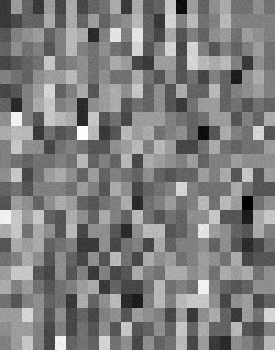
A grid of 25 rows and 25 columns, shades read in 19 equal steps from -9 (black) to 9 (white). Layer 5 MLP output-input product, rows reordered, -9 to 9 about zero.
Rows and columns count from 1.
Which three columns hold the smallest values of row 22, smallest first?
13, 12, 7
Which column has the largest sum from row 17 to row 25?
19
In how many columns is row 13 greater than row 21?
12
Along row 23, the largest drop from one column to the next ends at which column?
18
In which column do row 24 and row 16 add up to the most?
1
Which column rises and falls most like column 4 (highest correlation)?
10
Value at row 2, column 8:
-2
